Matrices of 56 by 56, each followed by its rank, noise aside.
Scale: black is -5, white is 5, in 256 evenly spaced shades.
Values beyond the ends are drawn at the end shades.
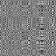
three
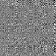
four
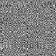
six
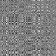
three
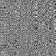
five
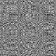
six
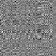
five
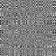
three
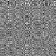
five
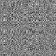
five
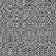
four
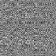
six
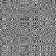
three
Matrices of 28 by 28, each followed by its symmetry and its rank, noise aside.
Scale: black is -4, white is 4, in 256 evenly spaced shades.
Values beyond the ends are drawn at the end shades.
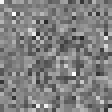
symmetric, rank six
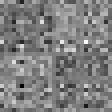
no symmetry, rank three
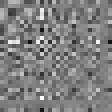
symmetric, rank three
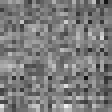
no symmetry, rank four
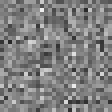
no symmetry, rank six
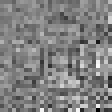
no symmetry, rank three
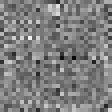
no symmetry, rank four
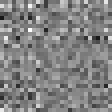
no symmetry, rank three
